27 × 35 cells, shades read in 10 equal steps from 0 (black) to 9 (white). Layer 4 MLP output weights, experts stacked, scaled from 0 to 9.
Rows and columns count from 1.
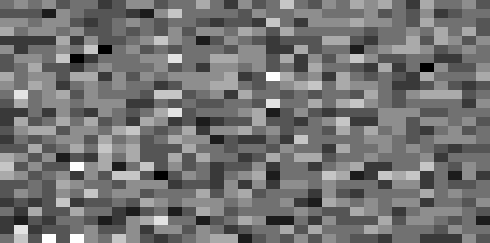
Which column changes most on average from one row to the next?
13
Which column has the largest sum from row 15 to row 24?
10
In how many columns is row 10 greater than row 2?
21
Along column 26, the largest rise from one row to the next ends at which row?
7
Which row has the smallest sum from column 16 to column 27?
25
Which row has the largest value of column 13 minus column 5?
18
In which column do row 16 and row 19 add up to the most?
6
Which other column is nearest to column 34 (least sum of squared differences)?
29
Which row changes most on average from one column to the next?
20
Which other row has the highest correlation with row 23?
5
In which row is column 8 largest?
17
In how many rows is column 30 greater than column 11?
14
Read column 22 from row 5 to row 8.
3 6 2 2
